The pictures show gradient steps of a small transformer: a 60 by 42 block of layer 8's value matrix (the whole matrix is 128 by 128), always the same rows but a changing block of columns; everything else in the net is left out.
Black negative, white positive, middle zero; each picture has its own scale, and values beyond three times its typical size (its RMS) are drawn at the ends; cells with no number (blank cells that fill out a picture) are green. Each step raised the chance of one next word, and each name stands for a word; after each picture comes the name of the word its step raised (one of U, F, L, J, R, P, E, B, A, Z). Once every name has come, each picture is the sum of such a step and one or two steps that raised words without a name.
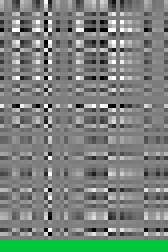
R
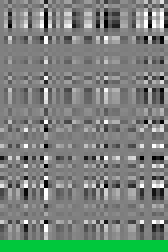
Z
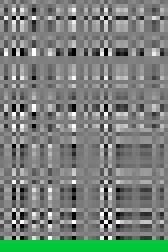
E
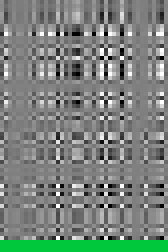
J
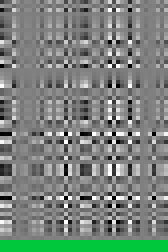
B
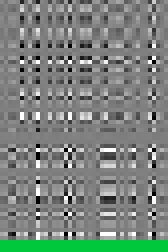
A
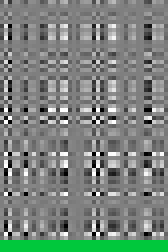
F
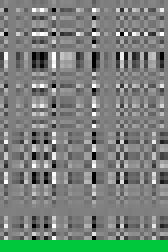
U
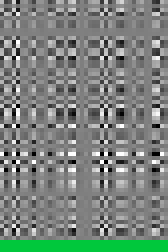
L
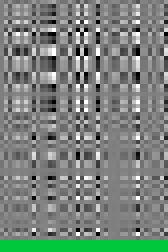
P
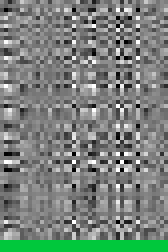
L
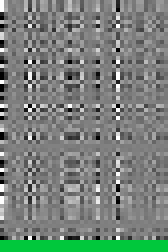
R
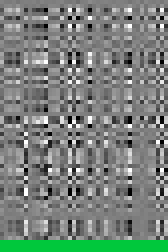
B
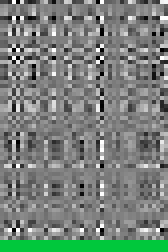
J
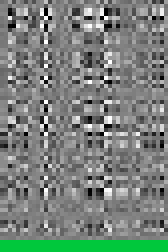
Z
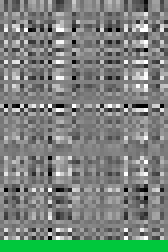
R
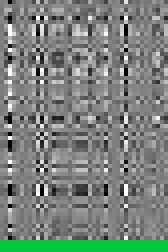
J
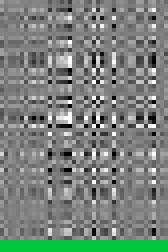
L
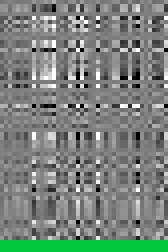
R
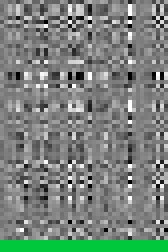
P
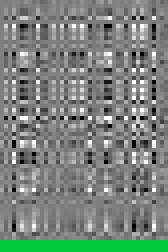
F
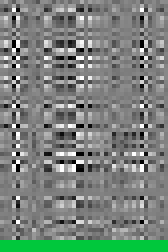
L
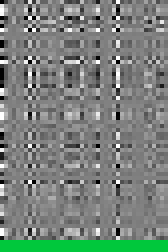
A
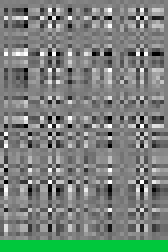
E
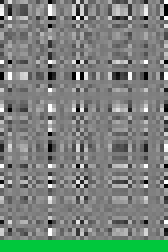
P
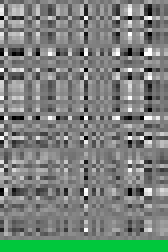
P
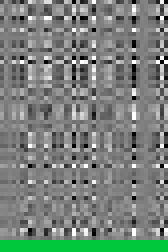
A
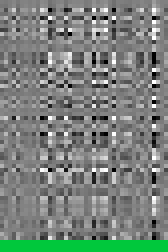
U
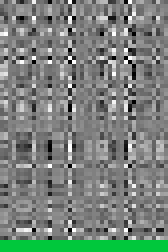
J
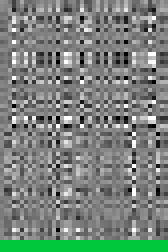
R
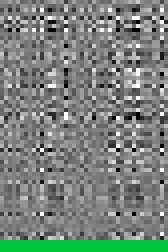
A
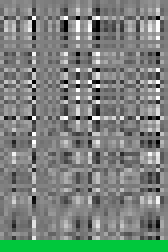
F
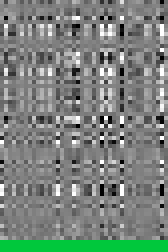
J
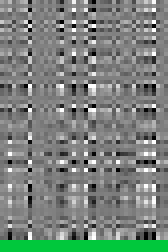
L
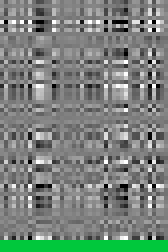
Z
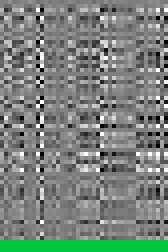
L
